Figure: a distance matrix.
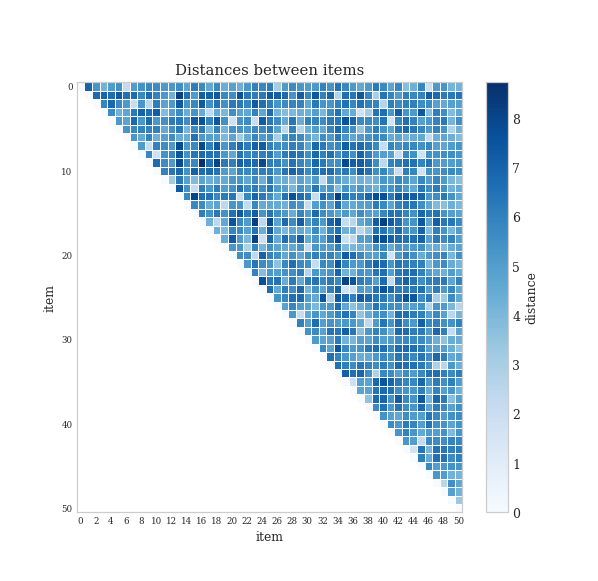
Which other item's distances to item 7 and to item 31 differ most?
13
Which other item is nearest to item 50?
26
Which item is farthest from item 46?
1
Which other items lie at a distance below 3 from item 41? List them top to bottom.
4, 20, 23
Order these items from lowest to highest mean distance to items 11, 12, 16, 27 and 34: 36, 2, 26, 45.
36, 26, 2, 45
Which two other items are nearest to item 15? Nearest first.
12, 11
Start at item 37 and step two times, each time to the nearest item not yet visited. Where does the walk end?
17
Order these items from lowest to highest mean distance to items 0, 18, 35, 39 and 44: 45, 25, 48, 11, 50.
11, 50, 48, 45, 25
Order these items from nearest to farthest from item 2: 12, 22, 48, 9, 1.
9, 48, 12, 22, 1
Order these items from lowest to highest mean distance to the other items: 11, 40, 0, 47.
11, 0, 47, 40
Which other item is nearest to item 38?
28
